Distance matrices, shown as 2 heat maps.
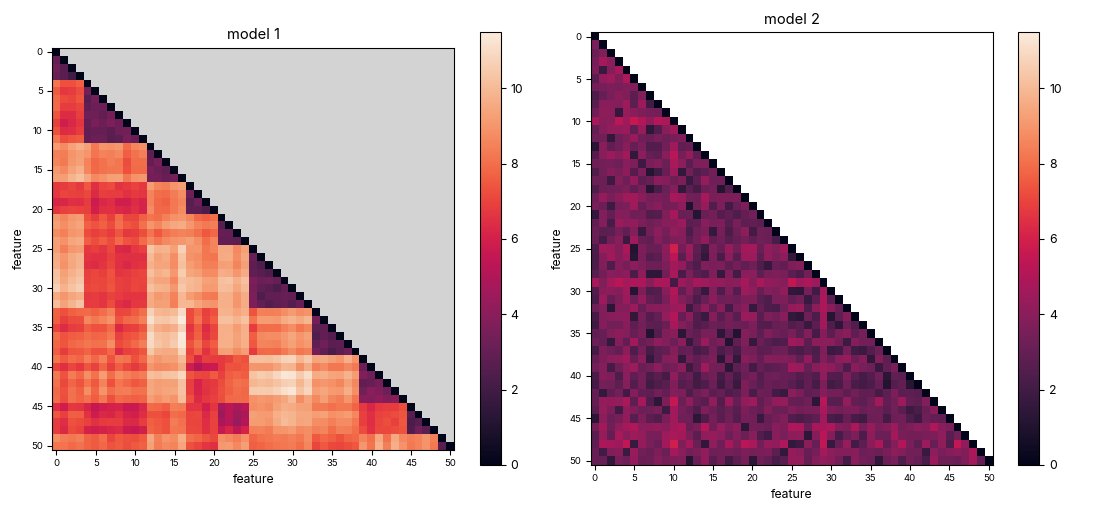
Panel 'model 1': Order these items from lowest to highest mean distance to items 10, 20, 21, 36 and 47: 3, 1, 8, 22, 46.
46, 8, 22, 1, 3
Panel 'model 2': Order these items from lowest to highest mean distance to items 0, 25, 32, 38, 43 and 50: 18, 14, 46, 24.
18, 14, 24, 46
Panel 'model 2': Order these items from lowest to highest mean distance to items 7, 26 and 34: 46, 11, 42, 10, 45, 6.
45, 11, 42, 6, 46, 10
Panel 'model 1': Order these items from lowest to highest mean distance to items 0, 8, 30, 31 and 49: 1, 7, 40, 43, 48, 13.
7, 1, 48, 40, 13, 43
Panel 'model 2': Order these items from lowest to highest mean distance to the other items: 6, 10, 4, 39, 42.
42, 39, 6, 4, 10
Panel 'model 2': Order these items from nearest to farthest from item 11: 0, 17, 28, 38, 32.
38, 28, 0, 17, 32
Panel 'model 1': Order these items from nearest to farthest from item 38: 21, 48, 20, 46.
20, 48, 46, 21
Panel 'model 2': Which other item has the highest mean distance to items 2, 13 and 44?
29
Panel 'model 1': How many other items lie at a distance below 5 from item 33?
5
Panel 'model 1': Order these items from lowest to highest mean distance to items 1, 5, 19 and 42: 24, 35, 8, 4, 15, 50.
8, 4, 35, 50, 24, 15
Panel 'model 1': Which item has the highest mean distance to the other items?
16
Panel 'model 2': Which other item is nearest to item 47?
27
